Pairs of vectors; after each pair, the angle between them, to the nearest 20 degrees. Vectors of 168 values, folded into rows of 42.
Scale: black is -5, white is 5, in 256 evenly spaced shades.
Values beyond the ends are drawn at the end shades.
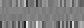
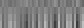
100 degrees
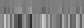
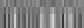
100 degrees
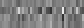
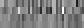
40 degrees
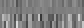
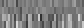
20 degrees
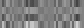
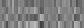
40 degrees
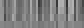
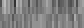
120 degrees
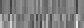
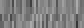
140 degrees
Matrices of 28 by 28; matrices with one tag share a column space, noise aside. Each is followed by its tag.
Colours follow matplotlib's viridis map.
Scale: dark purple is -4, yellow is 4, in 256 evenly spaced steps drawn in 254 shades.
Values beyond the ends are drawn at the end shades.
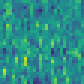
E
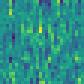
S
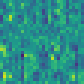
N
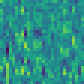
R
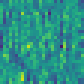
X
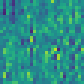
N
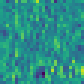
R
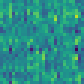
N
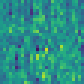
N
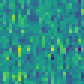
N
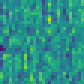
N
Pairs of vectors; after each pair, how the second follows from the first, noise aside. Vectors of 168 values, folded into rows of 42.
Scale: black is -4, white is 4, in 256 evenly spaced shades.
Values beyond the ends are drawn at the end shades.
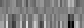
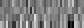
copied.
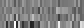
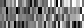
wrapped around, negated, scaled up.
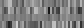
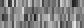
reversed.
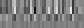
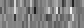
partly zeroed.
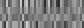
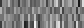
reversed.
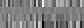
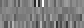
partly zeroed.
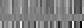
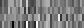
wrapped around.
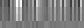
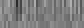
negated, shrunk.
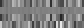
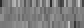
partly zeroed.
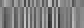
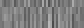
negated, shrunk.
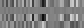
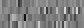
wrapped around, negated, partly zeroed.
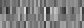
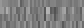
negated, shrunk.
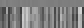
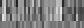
reversed.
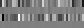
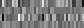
copied.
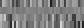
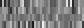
reversed.
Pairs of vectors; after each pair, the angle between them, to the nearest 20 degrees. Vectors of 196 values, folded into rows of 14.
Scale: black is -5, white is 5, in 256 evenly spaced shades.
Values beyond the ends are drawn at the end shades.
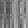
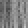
20 degrees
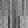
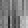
20 degrees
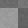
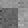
160 degrees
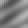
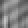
140 degrees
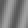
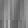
40 degrees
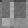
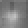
80 degrees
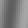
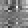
60 degrees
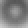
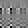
100 degrees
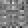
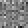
40 degrees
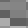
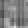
60 degrees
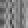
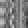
160 degrees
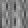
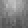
100 degrees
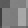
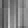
60 degrees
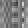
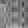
140 degrees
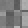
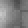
80 degrees
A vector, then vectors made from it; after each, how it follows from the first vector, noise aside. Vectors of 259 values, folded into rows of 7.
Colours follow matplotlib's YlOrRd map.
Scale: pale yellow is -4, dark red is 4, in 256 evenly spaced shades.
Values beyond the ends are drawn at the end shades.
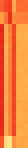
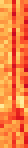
wrapped around.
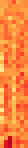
negated, partly zeroed.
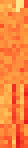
reversed, partly zeroed.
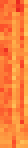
reversed, negated, shrunk.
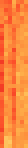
shrunk.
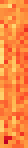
negated, partly zeroed.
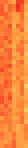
reversed, negated, shrunk.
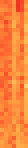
reversed, negated, shrunk.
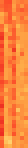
shrunk.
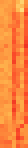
reversed, shrunk.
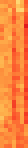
reversed, shrunk.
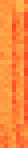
reversed, shrunk.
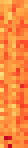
negated, partly zeroed.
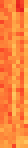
reversed, negated, shrunk.
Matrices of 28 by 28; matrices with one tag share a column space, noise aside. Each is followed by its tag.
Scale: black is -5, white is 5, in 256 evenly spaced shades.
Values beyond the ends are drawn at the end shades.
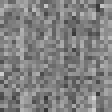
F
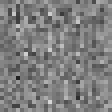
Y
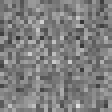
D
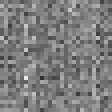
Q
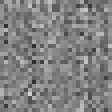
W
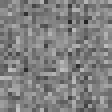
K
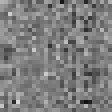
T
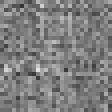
K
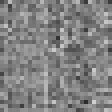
T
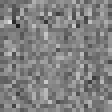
Y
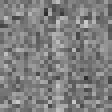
Y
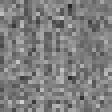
Y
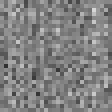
Q
